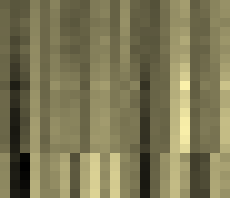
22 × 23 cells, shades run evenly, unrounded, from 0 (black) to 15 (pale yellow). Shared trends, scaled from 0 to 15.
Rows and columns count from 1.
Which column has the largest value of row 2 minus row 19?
3
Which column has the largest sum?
19
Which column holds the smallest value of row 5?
2
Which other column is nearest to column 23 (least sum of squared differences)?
18
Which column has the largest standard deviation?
12
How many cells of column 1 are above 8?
5
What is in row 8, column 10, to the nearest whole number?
8
